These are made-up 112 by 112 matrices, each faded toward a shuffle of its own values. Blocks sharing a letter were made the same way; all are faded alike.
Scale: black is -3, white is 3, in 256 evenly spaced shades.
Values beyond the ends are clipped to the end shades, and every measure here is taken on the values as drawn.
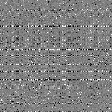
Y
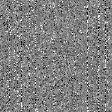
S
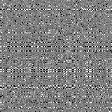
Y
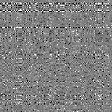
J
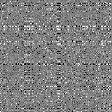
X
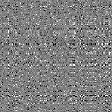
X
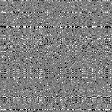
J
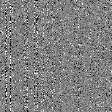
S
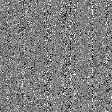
S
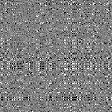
X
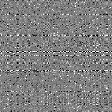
J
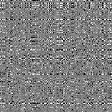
J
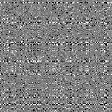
Y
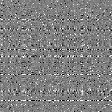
Y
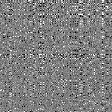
X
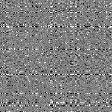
J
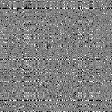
J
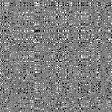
X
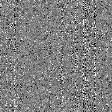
S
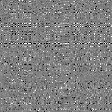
X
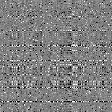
Y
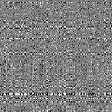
Y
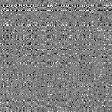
Y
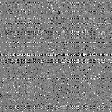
J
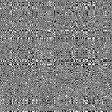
Y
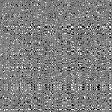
X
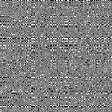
J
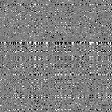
J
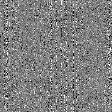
S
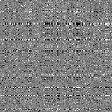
Y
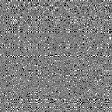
X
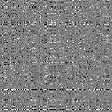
X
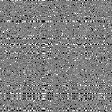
J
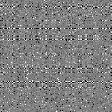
J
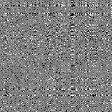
X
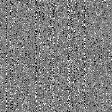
S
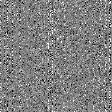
S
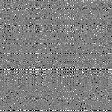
J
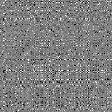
X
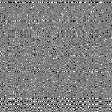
Y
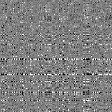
Y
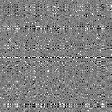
Y
